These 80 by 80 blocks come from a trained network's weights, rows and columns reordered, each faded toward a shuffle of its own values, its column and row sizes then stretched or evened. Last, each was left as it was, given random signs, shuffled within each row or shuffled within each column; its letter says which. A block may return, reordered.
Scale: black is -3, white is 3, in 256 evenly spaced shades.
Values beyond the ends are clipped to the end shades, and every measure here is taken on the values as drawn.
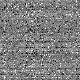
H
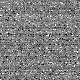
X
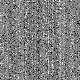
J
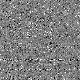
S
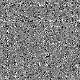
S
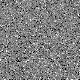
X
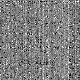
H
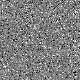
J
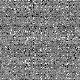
H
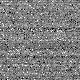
X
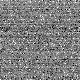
X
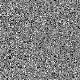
S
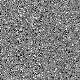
J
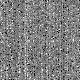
J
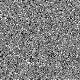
X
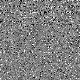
S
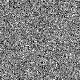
X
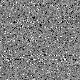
X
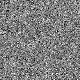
X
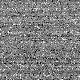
X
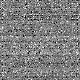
H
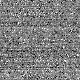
X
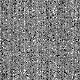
H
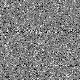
X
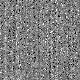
J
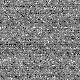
X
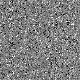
J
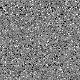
X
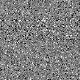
S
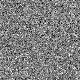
X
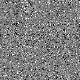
S
